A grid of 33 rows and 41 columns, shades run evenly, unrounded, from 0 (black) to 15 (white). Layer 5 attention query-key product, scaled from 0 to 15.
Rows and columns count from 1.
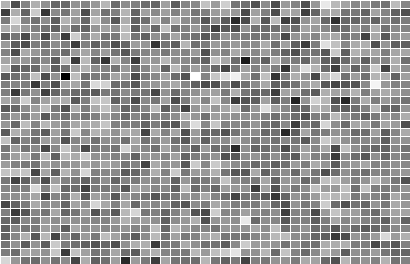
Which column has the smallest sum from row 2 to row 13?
14
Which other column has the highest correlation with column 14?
35
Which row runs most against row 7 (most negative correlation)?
19
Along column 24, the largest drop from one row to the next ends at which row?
11
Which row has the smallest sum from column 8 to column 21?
6
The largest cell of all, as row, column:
10, 20
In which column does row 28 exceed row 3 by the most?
25
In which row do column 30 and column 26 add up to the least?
13
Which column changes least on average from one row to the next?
40
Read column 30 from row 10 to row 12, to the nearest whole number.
10 7 9
